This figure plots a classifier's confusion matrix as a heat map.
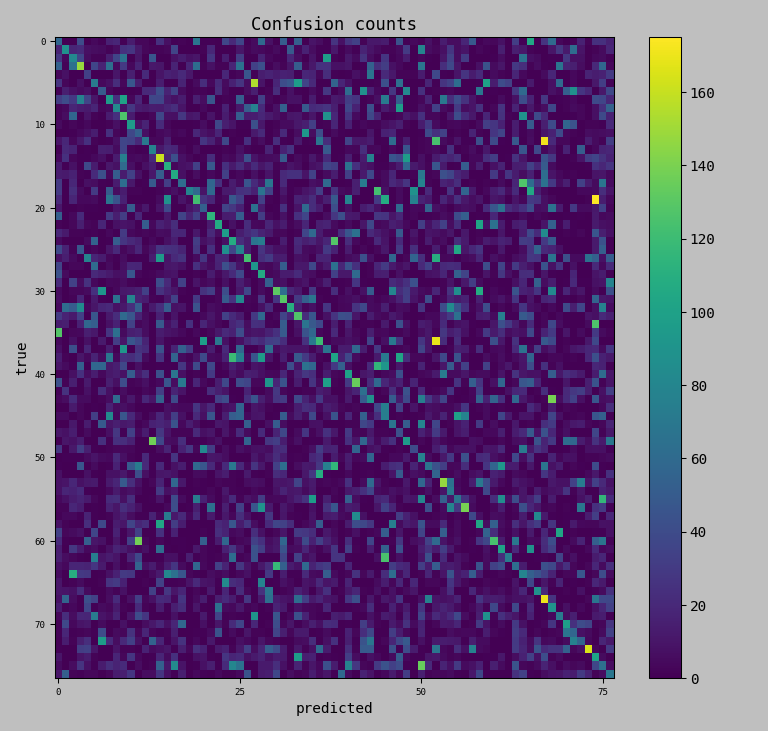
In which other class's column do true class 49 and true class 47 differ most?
20
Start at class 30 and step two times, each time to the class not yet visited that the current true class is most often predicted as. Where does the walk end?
14
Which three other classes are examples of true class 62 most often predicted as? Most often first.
45, 5, 24
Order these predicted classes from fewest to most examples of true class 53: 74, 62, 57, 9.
62, 57, 74, 9
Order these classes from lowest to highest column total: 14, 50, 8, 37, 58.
58, 8, 37, 50, 14
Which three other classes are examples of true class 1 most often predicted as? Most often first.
50, 71, 32
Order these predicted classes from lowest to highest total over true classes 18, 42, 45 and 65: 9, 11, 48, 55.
11, 48, 9, 55
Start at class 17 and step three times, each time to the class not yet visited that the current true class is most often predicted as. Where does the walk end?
37
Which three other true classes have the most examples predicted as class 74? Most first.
19, 34, 67
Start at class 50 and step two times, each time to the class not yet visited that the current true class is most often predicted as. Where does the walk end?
68
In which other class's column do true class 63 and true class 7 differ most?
30
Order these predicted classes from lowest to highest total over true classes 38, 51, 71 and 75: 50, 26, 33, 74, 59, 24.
26, 59, 33, 74, 50, 24
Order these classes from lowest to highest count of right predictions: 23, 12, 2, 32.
12, 2, 23, 32
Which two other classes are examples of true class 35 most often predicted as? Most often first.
0, 8
